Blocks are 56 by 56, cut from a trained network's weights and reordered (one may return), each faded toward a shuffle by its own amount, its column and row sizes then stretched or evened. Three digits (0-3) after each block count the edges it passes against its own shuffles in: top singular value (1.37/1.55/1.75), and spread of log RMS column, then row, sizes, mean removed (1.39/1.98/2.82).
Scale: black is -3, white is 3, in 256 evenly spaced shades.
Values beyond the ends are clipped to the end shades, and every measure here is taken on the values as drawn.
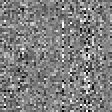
3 3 0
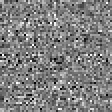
0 1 2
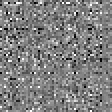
1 3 2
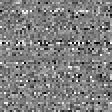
0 1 3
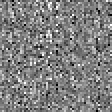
1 2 0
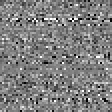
1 0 3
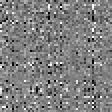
2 3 2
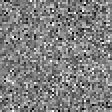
0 1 0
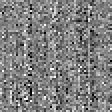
1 2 1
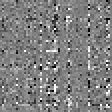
0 3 2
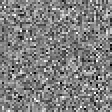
1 1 0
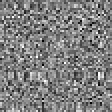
3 1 1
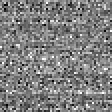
0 0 1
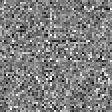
0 1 2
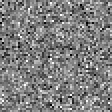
0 1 0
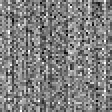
3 1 0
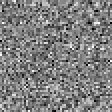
3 0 1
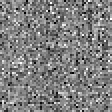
0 0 1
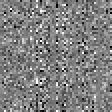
1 3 1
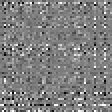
3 2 3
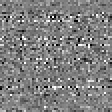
0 1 3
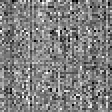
3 0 2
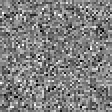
0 0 1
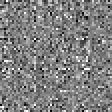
2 2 2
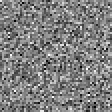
1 0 0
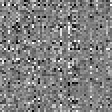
2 3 2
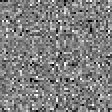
2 2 2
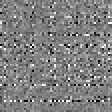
1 2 3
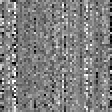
3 3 0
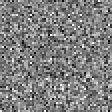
2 0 1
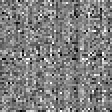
1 1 2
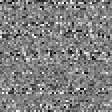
0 0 3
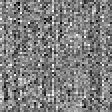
2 1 1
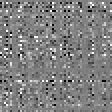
1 3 3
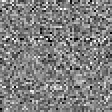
3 0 2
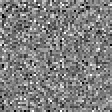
0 1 1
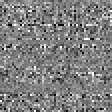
0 0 3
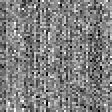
3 1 0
